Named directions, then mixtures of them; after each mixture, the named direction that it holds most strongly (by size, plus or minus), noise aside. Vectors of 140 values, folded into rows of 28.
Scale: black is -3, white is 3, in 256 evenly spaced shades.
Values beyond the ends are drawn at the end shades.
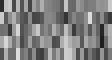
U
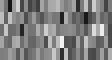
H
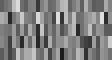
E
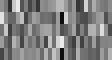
H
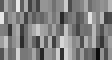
U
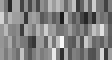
H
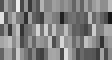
U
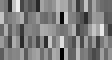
H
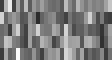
U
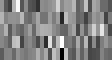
H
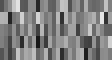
E
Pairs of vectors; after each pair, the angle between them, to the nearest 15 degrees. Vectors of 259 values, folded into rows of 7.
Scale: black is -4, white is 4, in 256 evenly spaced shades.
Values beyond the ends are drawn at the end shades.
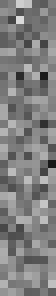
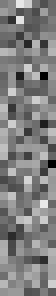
15 degrees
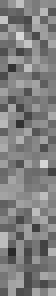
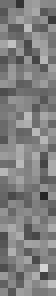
120 degrees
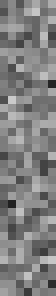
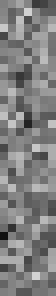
75 degrees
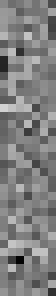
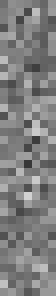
105 degrees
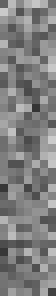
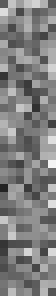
15 degrees
